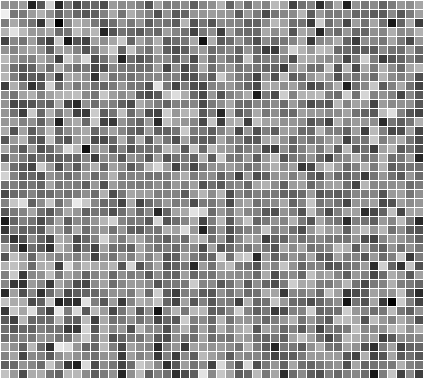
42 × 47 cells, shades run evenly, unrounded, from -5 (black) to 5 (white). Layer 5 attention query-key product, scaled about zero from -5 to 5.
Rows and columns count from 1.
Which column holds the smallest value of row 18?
47
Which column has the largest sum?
25
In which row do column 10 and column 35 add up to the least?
5
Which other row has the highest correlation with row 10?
16
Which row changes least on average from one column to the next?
22
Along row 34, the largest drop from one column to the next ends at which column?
7
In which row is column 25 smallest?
13
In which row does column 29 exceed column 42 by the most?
42
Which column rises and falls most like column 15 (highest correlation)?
23
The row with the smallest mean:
34
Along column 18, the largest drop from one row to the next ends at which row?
35
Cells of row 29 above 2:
5
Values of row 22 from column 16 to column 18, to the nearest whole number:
1 1 0
